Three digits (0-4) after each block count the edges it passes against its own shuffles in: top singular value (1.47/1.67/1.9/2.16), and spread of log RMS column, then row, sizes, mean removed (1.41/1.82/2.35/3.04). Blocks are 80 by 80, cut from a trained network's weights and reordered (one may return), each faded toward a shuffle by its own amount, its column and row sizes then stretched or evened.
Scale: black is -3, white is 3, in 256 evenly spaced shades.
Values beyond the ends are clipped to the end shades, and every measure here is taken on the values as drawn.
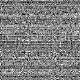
4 0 2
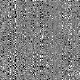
1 4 2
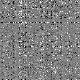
1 3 3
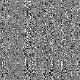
1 4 0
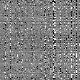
2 4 1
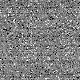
1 0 0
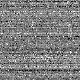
4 0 3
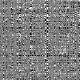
3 4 2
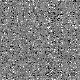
0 3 0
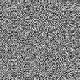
4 0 1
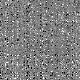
1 3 2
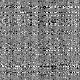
3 0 4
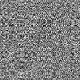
4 0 2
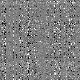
0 4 2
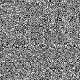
2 0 2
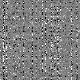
2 4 1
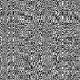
4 4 0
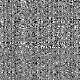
2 0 3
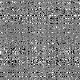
2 1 4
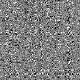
2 3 2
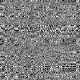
4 1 4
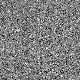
0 0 1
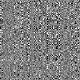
4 4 2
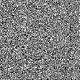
2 1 1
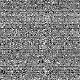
3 2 1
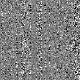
0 4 1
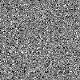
1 1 2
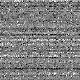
4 1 3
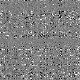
0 2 4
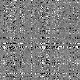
3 4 4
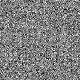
1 0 1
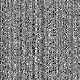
3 2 1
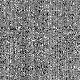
1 0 1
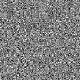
2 2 1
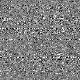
0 1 4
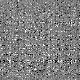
1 0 3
